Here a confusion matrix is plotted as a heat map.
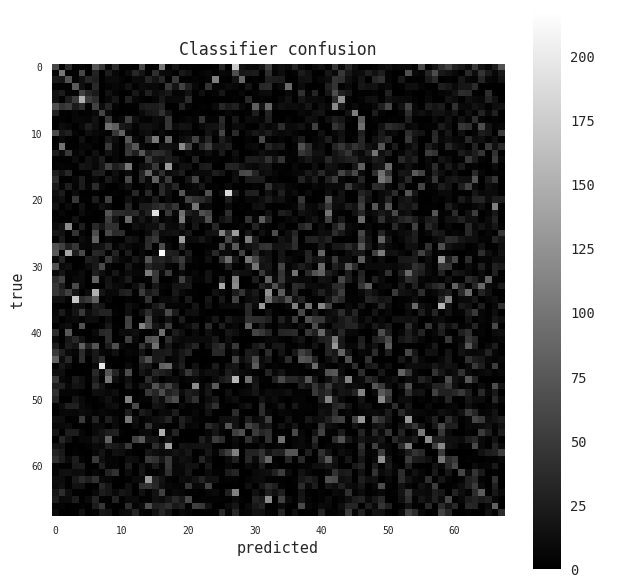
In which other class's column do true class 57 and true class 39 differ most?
13
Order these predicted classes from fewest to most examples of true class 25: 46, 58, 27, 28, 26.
28, 58, 26, 46, 27
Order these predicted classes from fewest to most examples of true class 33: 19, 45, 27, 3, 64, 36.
45, 19, 36, 3, 64, 27
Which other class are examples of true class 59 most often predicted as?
49
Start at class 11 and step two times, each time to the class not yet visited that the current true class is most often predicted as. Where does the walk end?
17
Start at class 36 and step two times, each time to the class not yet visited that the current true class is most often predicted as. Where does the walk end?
27
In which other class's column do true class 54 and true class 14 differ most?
26
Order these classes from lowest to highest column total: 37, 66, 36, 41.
36, 37, 66, 41
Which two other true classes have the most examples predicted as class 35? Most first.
3, 58
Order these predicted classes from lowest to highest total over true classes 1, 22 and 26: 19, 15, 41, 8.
8, 41, 19, 15
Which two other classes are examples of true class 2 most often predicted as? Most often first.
24, 28
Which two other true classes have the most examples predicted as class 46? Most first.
53, 49
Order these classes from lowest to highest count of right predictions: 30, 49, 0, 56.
0, 49, 30, 56
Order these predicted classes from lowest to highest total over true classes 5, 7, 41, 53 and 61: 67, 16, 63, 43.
67, 16, 63, 43
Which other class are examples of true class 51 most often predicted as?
12
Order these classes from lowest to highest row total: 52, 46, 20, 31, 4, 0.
52, 4, 20, 46, 31, 0
